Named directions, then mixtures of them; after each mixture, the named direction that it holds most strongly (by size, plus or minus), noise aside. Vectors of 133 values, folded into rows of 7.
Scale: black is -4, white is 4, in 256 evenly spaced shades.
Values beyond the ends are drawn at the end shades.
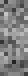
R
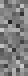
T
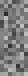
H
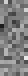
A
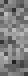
R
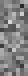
T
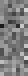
A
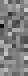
A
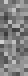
R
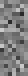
T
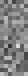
H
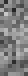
R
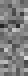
A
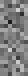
T
